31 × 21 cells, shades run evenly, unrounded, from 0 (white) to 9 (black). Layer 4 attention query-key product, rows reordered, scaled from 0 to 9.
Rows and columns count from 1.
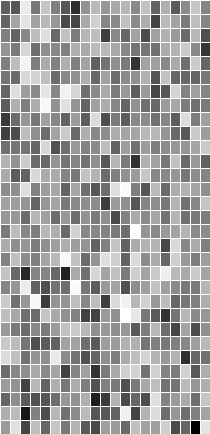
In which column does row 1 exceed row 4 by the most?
8
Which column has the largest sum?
10
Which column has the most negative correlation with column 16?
5
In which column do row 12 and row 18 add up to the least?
18
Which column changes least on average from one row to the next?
21
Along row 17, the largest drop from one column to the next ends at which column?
14
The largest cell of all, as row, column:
31, 20
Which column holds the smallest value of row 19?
7
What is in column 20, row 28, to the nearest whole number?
4
